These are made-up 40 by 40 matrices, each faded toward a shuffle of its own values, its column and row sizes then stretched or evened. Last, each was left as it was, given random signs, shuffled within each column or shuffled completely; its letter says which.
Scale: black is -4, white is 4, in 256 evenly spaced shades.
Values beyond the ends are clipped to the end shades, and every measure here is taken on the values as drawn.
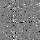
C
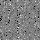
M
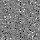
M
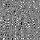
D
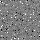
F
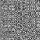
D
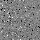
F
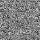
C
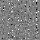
M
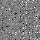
M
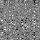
D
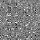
D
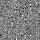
M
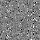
M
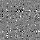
C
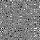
D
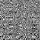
D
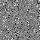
M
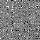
C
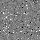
F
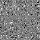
C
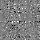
C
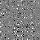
D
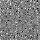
C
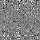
C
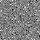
M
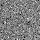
F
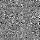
C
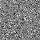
F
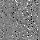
M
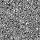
F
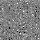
M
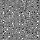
M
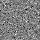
F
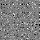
C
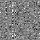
D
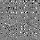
D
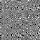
D
